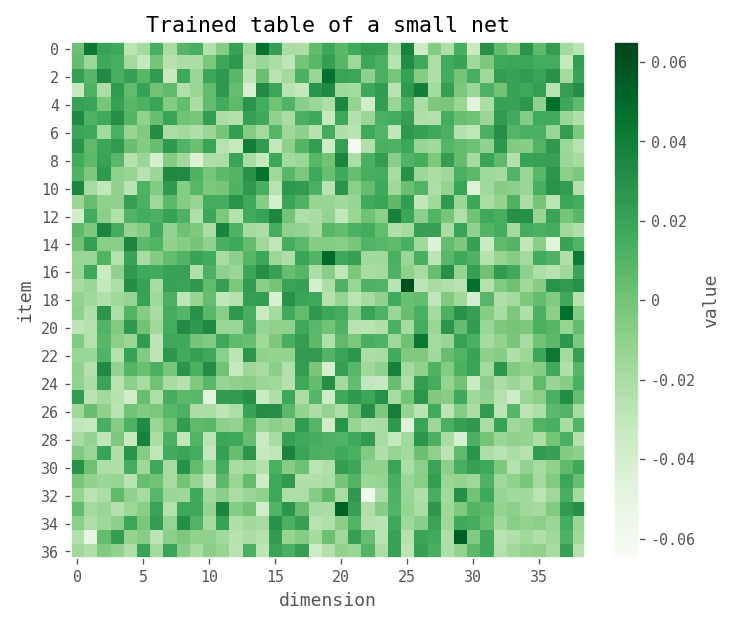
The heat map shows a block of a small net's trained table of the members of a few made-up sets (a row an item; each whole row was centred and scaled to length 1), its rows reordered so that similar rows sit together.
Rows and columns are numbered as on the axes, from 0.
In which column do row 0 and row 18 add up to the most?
14
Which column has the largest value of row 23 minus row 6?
24
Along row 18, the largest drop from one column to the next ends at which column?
15
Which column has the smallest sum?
1
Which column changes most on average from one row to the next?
19
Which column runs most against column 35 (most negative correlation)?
27
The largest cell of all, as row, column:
17, 25
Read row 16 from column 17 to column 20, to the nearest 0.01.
0.01 -0.02 -0.01 -0.03
